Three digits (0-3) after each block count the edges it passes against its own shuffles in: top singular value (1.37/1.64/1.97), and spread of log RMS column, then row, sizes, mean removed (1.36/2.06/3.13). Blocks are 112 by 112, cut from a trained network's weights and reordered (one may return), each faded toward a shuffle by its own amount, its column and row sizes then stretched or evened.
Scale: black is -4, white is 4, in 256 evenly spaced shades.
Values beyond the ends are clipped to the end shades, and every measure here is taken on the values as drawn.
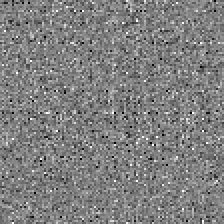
0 1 2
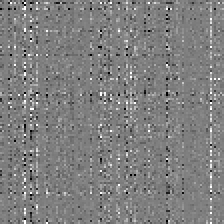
2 3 2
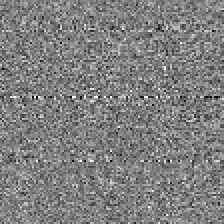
3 1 2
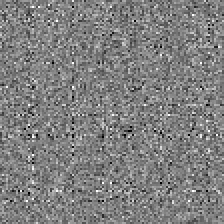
2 2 2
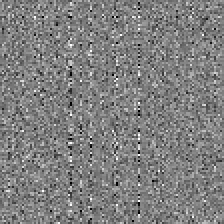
3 3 1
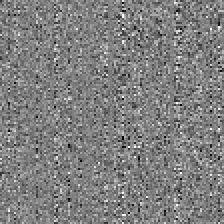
2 3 0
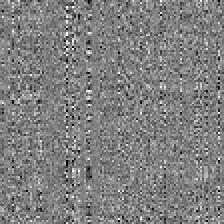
3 3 1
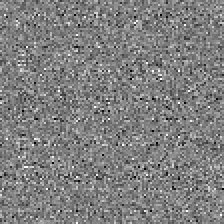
1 1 2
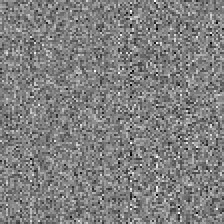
2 2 0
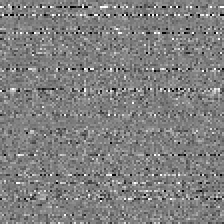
2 0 3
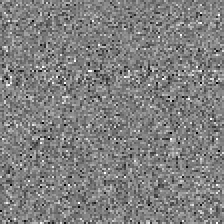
1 1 2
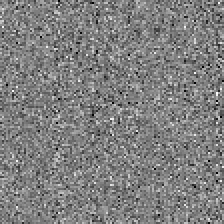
0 2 0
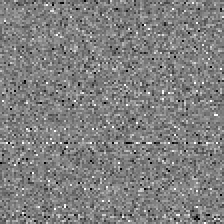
1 0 2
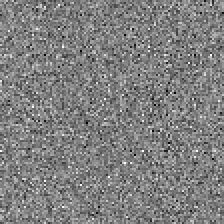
1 1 1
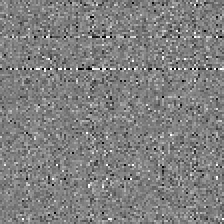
3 1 2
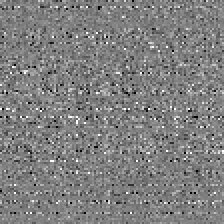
0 0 3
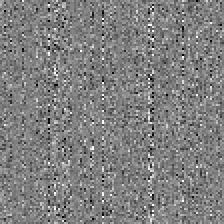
1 3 0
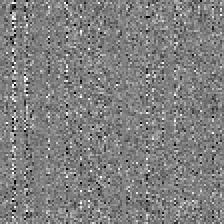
1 3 0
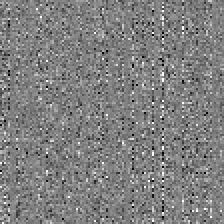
2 3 1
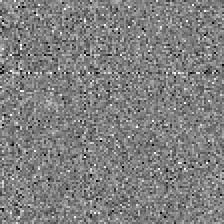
2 1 1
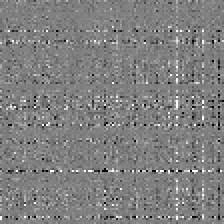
3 2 3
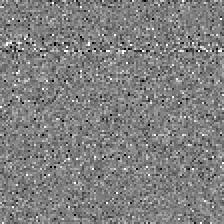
1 0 2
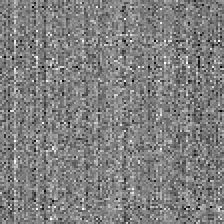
3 2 2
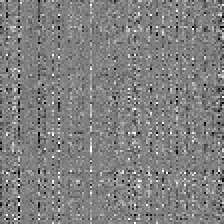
2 3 2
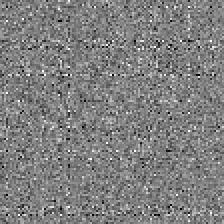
2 2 2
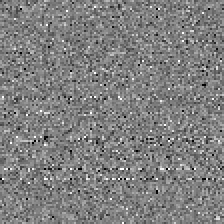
1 1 2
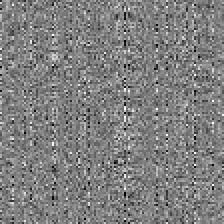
3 3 1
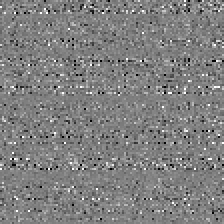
0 1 3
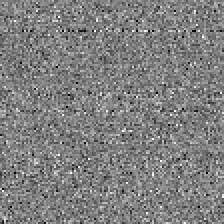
0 0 2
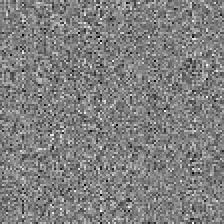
2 2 1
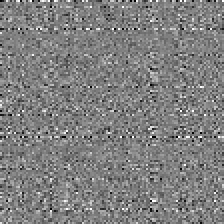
3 2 3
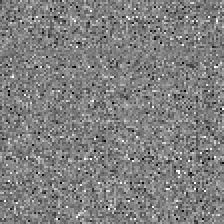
0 0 2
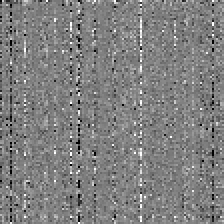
3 3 1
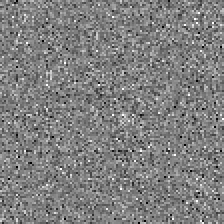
1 1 0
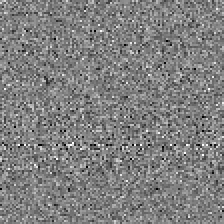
1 0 2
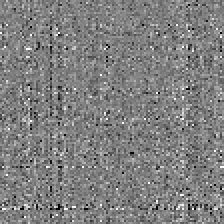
2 2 2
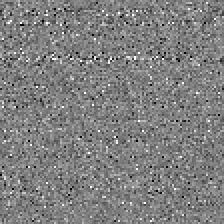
0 0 2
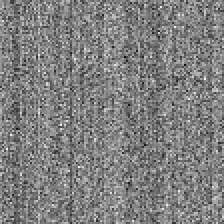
3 0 0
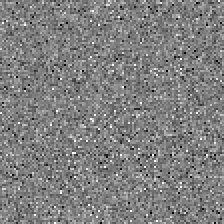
0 0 1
